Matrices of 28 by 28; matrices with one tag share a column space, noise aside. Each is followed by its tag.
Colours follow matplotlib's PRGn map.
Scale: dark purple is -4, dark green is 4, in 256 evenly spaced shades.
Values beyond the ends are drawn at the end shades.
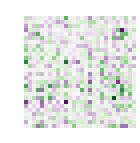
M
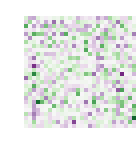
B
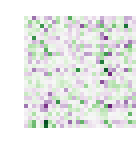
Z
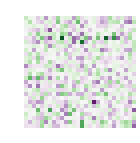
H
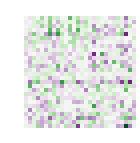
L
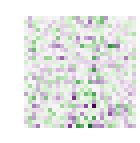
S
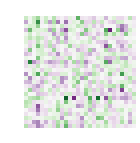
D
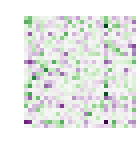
Z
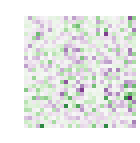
M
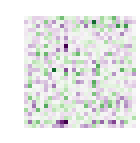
Z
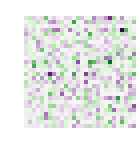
D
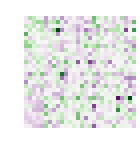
D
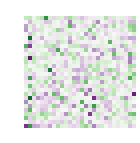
M
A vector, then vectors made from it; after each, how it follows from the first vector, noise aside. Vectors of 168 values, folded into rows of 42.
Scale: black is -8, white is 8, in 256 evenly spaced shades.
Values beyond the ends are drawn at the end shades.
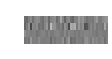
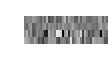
reversed, scaled up.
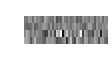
reversed, scaled up.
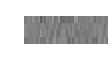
wrapped around, negated, shrunk.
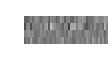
copied.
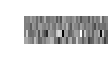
reversed, scaled up.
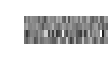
reversed, negated, scaled up.
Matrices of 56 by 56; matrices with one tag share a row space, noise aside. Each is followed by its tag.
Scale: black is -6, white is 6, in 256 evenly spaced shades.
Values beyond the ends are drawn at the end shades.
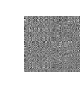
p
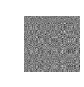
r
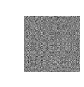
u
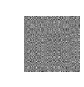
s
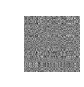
r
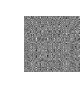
s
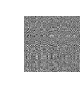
u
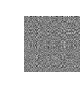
r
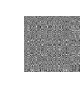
s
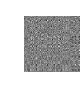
s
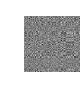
r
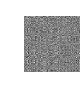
u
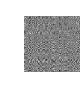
p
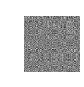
r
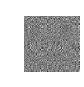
s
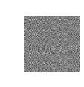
p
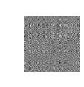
p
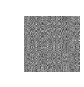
s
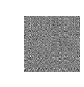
p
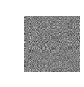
p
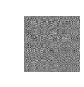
u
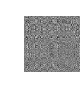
u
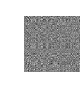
u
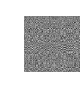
r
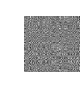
p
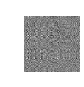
u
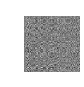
u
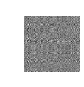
u
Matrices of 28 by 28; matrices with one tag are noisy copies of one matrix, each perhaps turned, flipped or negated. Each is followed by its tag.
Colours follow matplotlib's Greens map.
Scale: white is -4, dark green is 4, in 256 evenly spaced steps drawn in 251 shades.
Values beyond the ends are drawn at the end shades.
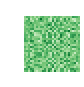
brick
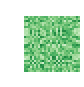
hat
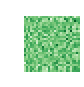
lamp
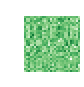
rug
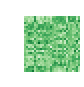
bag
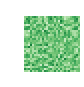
lamp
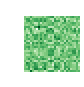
rug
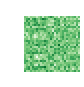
rug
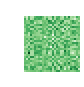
brick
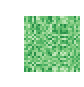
hat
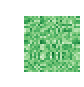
hat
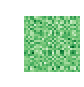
brick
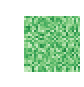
lamp
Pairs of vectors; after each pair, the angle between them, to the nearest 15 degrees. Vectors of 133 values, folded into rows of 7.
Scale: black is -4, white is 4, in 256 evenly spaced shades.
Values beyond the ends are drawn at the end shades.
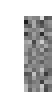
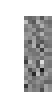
135 degrees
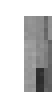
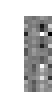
105 degrees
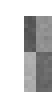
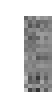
75 degrees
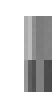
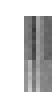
105 degrees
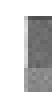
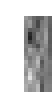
75 degrees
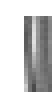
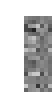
90 degrees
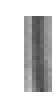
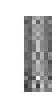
135 degrees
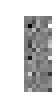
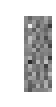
135 degrees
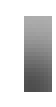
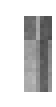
120 degrees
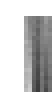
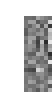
90 degrees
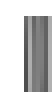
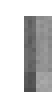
90 degrees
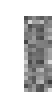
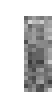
30 degrees
